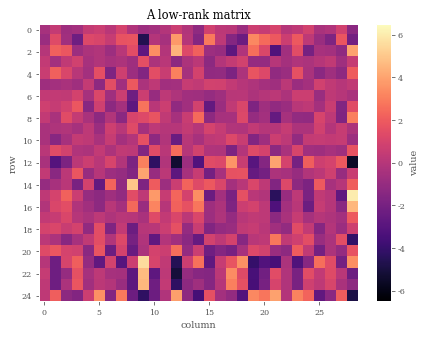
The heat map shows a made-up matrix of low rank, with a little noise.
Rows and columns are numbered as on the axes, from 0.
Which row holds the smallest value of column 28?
12
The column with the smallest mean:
15
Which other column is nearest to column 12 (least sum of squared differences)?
19
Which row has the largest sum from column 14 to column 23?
1
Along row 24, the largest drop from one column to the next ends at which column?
28
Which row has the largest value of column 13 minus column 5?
14
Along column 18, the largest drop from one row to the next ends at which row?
24
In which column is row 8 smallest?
21
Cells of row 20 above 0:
15
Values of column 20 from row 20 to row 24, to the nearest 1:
1 -3 -2 -2 3
